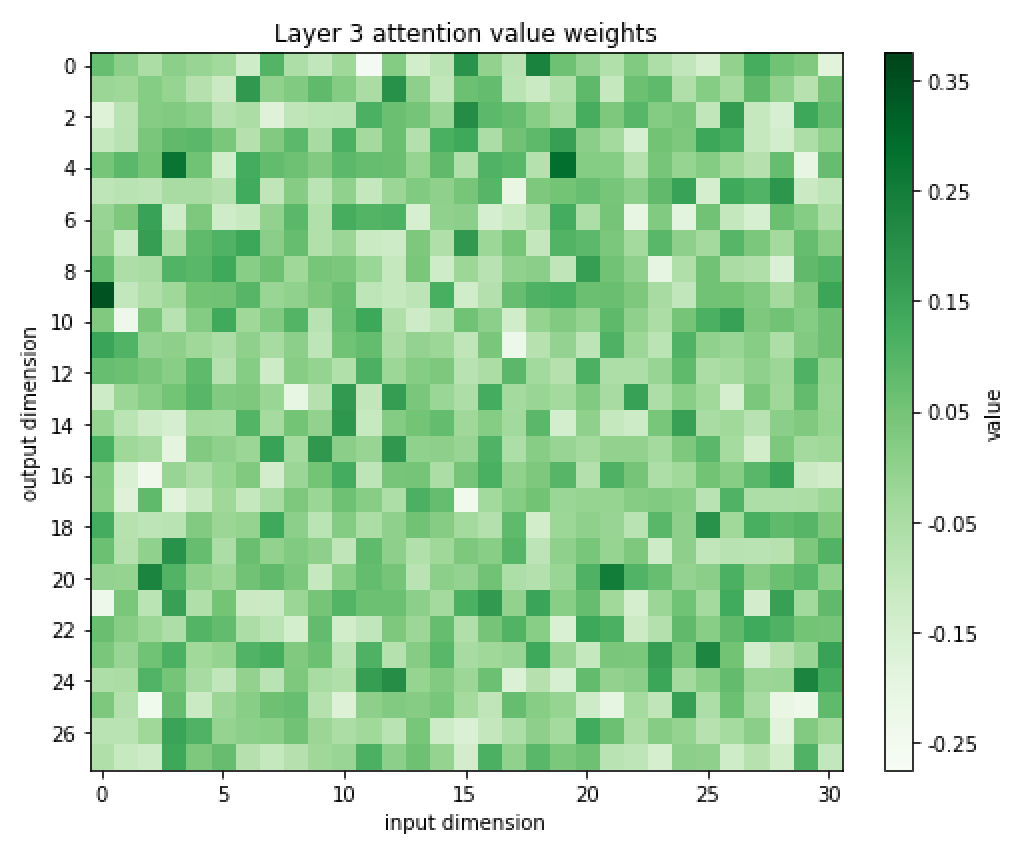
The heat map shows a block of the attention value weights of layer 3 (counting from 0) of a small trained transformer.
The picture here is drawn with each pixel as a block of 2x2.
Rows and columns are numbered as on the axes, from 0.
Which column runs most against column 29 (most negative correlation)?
19
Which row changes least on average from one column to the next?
26
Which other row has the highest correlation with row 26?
8
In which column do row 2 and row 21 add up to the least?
0
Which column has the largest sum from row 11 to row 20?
10
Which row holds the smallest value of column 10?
25
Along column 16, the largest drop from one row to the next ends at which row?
6
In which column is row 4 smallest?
29
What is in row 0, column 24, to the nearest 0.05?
-0.1
